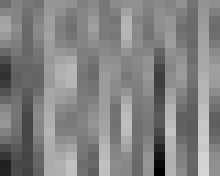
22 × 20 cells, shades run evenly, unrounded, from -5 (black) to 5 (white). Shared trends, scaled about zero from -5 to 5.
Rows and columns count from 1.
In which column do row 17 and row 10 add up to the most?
19
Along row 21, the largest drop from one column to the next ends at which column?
15
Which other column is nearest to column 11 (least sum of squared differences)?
14
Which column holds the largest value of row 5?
12
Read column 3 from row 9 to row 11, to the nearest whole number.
-1 -1 -1
